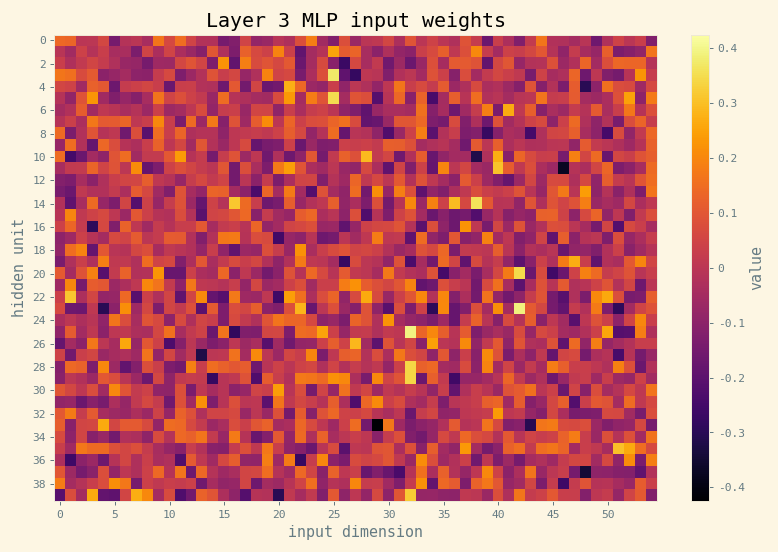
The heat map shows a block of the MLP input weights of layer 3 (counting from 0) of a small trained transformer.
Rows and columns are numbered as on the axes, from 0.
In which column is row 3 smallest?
27
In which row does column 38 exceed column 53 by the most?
14
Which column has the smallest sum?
36
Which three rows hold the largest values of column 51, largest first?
35, 28, 2
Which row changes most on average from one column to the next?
23
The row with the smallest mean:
8
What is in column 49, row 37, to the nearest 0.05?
-0.1
